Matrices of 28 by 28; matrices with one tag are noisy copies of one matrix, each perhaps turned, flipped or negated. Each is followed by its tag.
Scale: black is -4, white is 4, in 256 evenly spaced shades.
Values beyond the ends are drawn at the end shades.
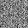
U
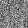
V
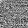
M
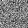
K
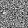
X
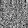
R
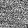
V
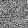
K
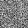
K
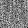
V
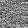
R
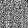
M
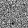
X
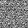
U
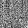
M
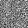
K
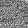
M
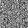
U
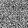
K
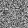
X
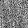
V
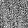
V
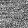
V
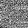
M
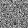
X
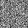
U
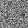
X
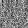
R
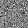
X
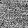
V
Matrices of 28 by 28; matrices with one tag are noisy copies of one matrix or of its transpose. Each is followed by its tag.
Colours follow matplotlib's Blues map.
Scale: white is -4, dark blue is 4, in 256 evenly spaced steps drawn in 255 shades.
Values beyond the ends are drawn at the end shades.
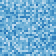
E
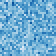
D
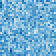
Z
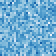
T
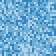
D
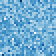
D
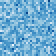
T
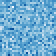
Z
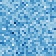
D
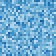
Z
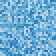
T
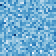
E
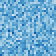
E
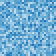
Z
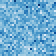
D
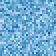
E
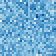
D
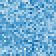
D
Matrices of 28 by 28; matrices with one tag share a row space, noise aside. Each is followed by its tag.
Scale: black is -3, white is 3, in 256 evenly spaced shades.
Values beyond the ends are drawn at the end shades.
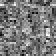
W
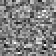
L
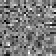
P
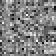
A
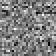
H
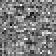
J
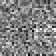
H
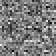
J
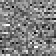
H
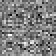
J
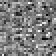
L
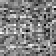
W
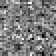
L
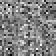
J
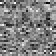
W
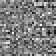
H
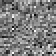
H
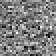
J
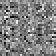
P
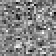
L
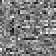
A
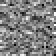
W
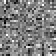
P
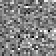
A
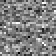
L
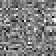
P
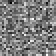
J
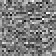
J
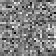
H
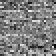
W
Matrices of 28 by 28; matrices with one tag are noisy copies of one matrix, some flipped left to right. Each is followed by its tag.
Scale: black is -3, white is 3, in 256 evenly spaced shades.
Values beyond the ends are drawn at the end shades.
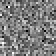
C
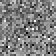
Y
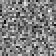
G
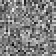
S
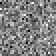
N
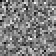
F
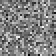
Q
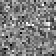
N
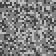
N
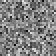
Y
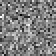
S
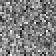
G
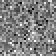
Y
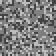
G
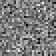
G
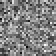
N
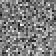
G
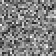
Q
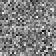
C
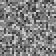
C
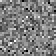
N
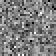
Q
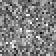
S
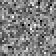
F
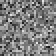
G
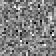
Q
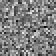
N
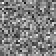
F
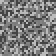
Q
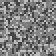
F
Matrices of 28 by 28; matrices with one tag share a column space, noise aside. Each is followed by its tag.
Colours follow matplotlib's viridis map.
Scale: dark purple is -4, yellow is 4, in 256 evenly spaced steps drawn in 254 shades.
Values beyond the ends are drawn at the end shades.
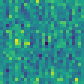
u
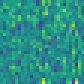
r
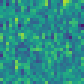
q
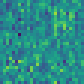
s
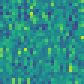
r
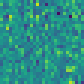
r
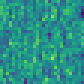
u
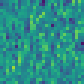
q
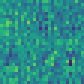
s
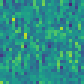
q
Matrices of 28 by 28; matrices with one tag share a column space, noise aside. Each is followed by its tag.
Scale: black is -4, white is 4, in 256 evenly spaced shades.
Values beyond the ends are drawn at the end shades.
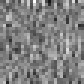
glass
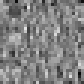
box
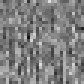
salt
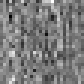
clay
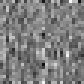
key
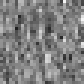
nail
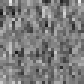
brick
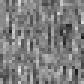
nail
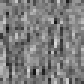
salt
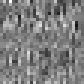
brick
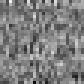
glass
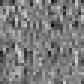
brick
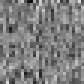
box
